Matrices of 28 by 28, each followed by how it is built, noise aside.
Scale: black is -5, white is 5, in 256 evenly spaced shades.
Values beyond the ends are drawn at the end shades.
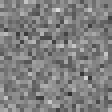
noise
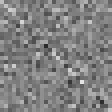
diagonal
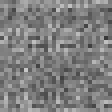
blocks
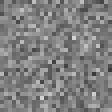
noise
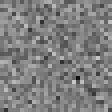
diagonal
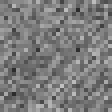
Hankel
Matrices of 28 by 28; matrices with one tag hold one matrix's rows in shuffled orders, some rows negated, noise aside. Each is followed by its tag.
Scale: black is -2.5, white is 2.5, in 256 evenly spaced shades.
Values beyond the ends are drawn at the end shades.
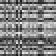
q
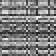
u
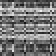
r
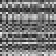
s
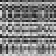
s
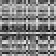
u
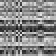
q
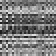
s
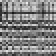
s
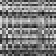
s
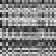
s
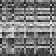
r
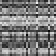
u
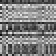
s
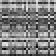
u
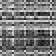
r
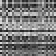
s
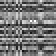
q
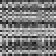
s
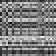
s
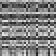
u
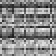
r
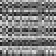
s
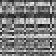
r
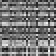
u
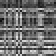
q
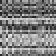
s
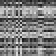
q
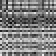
s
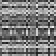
u
